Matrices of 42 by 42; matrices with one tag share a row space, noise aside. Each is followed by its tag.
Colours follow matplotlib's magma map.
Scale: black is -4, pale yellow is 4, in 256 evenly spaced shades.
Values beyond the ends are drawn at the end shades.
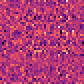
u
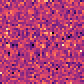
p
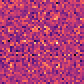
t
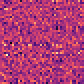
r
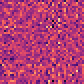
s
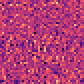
t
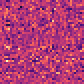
p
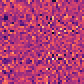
s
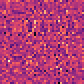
u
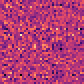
r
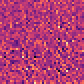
u
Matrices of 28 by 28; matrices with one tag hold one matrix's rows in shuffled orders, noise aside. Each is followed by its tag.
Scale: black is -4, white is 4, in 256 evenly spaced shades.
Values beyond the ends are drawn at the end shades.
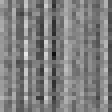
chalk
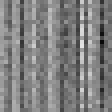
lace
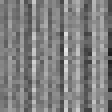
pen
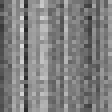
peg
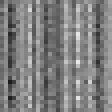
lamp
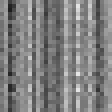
lamp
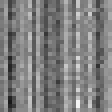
lamp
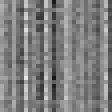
chalk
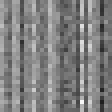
lace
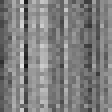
peg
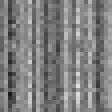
lamp
